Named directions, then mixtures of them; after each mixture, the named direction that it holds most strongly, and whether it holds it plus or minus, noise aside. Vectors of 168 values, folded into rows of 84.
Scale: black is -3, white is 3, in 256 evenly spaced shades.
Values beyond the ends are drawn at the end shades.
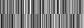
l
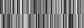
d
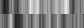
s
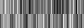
d, minus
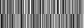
l, plus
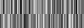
d, minus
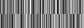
l, plus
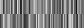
d, minus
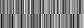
l, plus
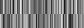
d, plus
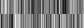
l, plus
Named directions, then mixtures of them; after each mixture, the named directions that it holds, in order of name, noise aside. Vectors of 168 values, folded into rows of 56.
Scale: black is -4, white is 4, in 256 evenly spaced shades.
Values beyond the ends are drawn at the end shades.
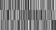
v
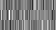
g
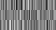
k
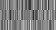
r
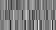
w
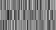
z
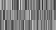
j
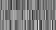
w.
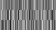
g, w, z.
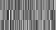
g, v, z.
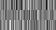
k.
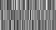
j, k.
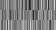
r.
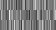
g, k, v.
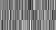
g, r.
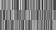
j.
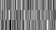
g, k.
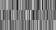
j, r, w.
